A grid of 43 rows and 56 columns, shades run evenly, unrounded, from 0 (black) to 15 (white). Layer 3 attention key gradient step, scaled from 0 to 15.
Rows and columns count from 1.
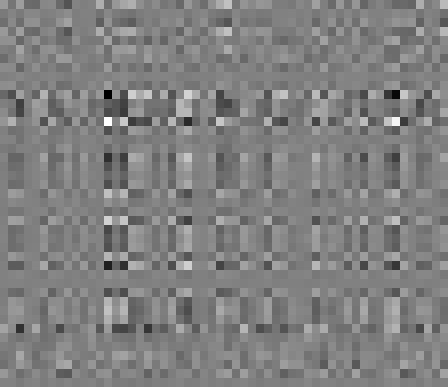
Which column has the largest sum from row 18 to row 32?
24
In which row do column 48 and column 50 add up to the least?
11
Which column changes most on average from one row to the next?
14
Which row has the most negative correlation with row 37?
40
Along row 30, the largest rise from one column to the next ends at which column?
17
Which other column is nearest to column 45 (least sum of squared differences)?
1
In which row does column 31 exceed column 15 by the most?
37
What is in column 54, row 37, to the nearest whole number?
10
